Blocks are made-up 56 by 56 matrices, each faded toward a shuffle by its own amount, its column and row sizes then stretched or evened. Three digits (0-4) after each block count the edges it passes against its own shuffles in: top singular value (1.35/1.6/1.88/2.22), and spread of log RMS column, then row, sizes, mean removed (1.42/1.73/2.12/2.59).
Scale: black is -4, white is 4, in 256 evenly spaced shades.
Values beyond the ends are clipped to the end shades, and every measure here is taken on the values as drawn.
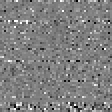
2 0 4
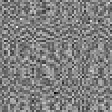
4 1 0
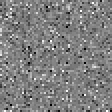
0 2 0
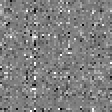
2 3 3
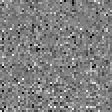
2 2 2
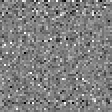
3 0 2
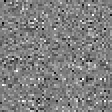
3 1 2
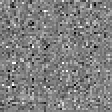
2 3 2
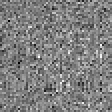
3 2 0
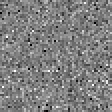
1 0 0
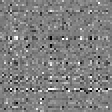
4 2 4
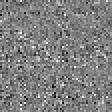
1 2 2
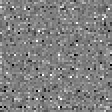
0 1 3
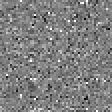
2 1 1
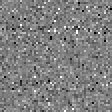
0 0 1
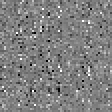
0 3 1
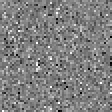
0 2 0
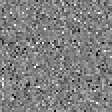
1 1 1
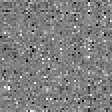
3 1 1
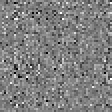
2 3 2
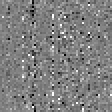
0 4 0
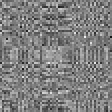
4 2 3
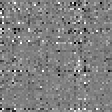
2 3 4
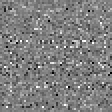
1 0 3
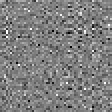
4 2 1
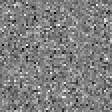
1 2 0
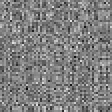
4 0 0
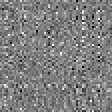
4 3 1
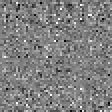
0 2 3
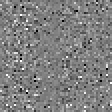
0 3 0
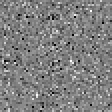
1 1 1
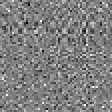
4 1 0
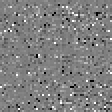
0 0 3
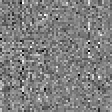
2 3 1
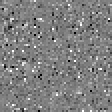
0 2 1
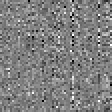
3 4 0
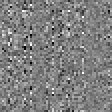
2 4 0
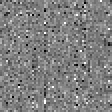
0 3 0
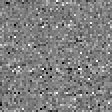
1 1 2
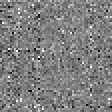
1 3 2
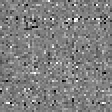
1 2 3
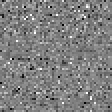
1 0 3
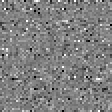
0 0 3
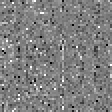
1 2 0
